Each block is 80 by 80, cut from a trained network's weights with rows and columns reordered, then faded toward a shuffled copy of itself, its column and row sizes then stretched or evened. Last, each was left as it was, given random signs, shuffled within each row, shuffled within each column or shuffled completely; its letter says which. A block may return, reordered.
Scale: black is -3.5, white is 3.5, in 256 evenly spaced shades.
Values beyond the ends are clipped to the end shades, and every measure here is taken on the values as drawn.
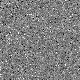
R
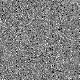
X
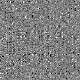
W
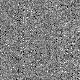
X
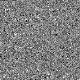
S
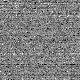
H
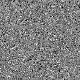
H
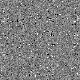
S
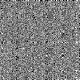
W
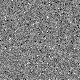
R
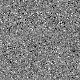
H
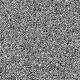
R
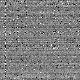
W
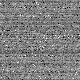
H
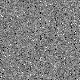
X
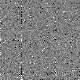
S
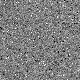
R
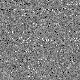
H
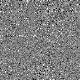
S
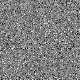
H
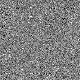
S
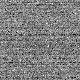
H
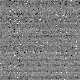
W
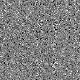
W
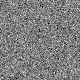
R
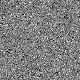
H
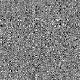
W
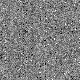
X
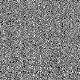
W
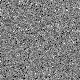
R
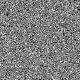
H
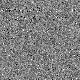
H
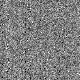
X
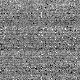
W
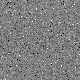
R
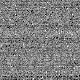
W
